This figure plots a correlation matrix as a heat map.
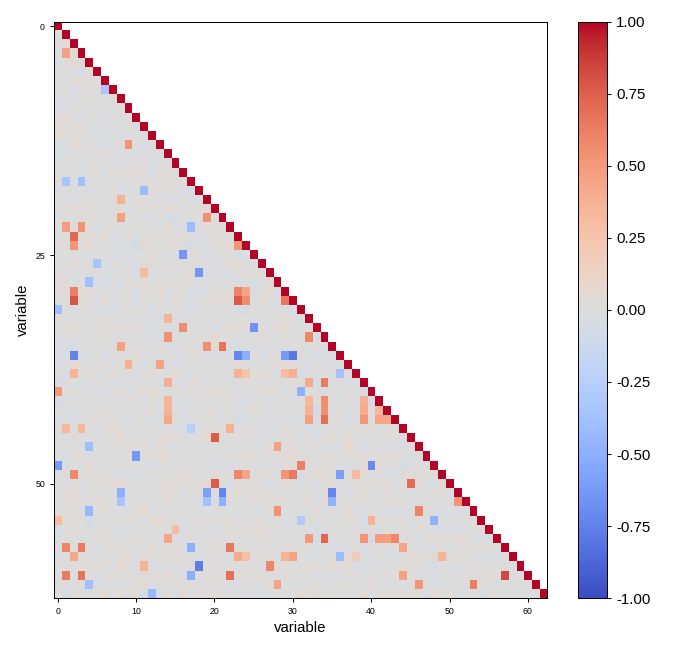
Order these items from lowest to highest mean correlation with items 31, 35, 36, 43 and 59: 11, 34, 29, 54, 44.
29, 54, 44, 11, 34
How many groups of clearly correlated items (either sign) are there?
15
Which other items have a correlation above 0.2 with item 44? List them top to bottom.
1, 3, 22, 57, 60
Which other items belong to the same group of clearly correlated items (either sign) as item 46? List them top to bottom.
4, 28, 53, 61
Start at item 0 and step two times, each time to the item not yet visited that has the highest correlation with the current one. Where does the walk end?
54
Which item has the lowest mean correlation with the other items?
36
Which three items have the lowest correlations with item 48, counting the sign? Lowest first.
40, 0, 54
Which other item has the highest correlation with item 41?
34
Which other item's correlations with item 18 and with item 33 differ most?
59
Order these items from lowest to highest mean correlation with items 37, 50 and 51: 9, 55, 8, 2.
8, 55, 2, 9
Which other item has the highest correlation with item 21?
35
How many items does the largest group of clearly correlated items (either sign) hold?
9
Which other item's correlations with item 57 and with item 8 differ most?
60
